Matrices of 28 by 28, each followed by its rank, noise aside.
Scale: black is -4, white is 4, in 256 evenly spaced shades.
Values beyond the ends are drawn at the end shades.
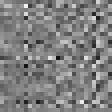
three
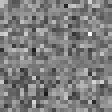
six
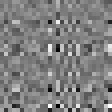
two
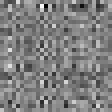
three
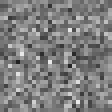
six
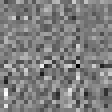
four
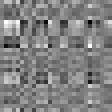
two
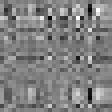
two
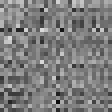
four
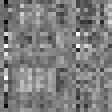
three
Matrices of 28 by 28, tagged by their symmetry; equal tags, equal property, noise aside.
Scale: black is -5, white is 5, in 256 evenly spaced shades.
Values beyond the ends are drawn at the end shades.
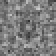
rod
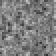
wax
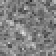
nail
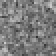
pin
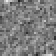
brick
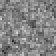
nail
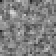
pin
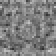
rod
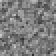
pin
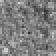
nail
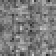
wax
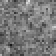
nail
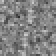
brick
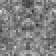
rod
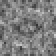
brick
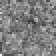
nail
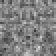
rod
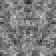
rod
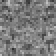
rod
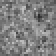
nail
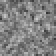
nail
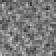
nail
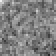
pin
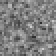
nail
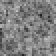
nail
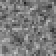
nail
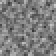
brick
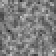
brick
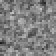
pin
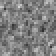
brick
